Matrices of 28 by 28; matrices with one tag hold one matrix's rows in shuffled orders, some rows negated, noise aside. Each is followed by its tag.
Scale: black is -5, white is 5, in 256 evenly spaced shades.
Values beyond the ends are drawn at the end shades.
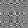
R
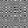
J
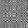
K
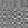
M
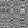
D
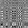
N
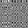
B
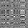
D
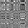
D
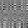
M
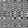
M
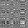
D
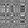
D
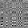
N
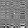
D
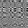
M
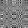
N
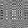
N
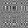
K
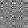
N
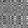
M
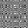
J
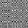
B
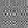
K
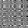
M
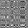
D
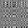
K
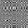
K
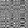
D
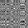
D
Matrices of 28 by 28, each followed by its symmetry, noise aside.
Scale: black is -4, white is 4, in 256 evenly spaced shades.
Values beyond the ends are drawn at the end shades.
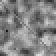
no symmetry.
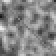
no symmetry.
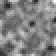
symmetric across the other diagonal.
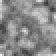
symmetric across the other diagonal.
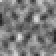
same after a half turn.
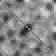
symmetric across the other diagonal.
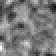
no symmetry.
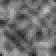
symmetric across the other diagonal.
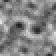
same after a half turn.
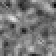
no symmetry.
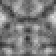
mirrored left to right.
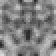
mirrored left to right.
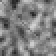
no symmetry.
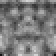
mirrored left to right.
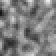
no symmetry.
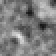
symmetric across the other diagonal.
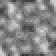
same after a half turn.
